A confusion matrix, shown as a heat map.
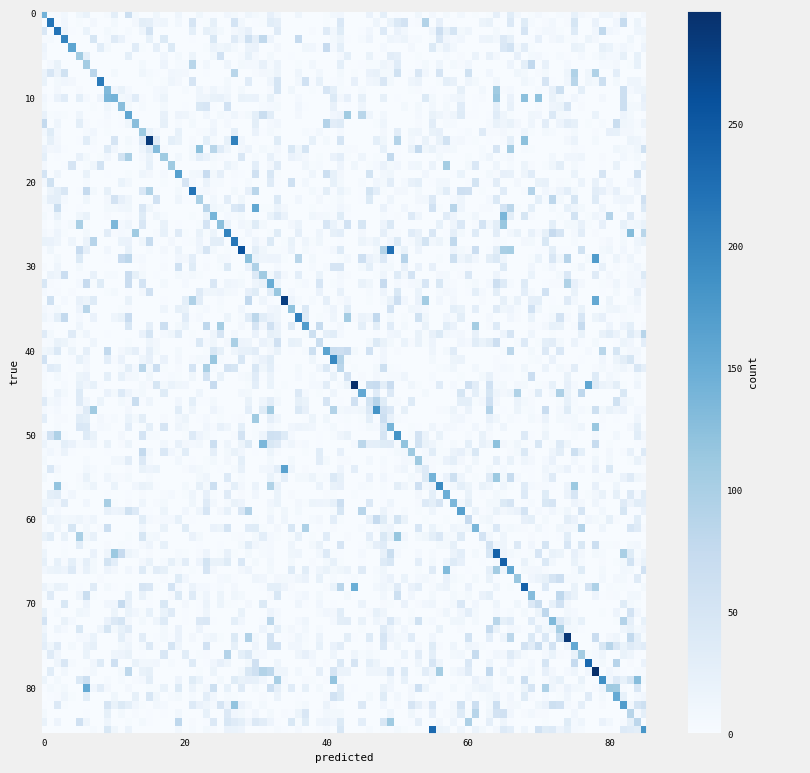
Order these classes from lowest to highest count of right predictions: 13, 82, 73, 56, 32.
73, 13, 32, 82, 56
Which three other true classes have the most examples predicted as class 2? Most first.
56, 50, 23
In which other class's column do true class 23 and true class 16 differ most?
30
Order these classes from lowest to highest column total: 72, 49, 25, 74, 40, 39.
39, 25, 40, 72, 74, 49
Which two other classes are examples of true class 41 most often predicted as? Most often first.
24, 42
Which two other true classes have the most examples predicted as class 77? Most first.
44, 68
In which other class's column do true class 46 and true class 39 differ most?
27
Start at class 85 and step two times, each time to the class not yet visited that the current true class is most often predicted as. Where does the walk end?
64
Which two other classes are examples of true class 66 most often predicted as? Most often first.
57, 64
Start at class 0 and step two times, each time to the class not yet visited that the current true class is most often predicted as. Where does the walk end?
43
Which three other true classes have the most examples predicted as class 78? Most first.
29, 34, 49
